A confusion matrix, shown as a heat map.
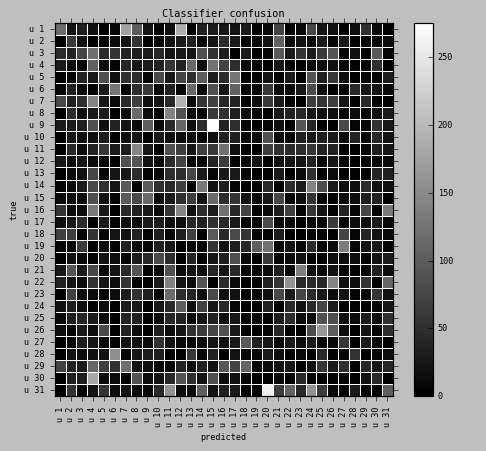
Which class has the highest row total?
u 31
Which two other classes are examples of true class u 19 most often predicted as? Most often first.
u 27, u 20
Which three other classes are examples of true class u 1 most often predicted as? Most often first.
u 12, u 7, u 8
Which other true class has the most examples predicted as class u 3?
u 19
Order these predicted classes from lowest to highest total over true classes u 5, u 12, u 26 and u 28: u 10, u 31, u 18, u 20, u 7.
u 18, u 20, u 31, u 10, u 7
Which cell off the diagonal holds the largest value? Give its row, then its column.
u 9, u 15
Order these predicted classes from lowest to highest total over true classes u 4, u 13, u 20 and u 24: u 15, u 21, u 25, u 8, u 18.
u 18, u 21, u 25, u 8, u 15
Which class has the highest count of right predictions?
u 22
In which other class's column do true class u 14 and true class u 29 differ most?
u 24
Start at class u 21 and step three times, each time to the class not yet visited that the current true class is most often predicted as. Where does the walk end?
u 8
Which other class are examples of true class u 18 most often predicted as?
u 15
